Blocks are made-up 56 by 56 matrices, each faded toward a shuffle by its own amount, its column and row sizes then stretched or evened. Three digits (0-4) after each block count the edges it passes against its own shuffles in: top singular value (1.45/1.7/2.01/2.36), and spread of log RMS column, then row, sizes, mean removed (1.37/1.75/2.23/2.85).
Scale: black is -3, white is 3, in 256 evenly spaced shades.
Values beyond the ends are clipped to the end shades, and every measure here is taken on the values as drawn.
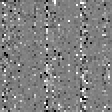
1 4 0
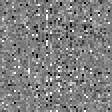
0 3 0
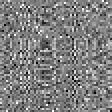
4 2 0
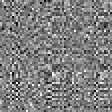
4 2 2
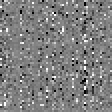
0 4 1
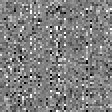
0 4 0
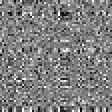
4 2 3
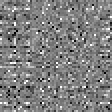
3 2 3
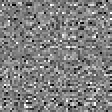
3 0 3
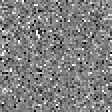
0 1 0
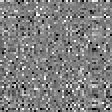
4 1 2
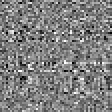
3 1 3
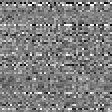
4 0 4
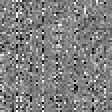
3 4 0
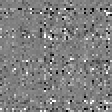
0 3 3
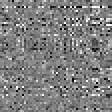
3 2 4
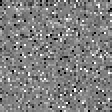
0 0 0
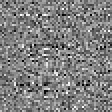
2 2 2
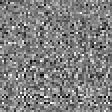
3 0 3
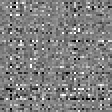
2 3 4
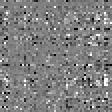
2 3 4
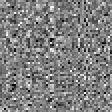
3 2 1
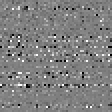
0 1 4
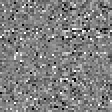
1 1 2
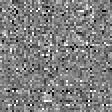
2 2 3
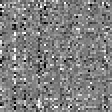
1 3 2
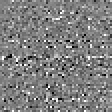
0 1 4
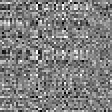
4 3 3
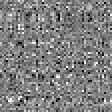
3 2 2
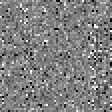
1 3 0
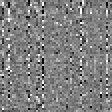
3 4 0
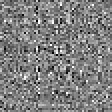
3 2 1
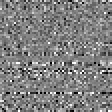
3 0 4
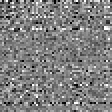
2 1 4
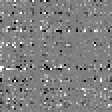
0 4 4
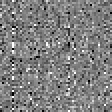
2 3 0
